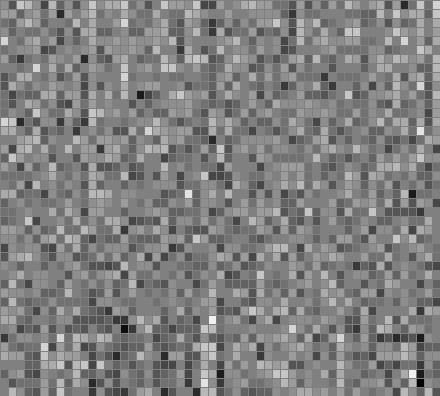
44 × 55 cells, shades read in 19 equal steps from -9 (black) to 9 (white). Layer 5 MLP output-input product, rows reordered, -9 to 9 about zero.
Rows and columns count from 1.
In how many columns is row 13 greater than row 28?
23
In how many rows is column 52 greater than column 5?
20
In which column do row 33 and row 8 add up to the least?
32
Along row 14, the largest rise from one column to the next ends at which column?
12
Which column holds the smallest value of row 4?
27
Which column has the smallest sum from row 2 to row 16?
8
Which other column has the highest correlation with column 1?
51
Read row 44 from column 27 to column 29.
4 -3 -1
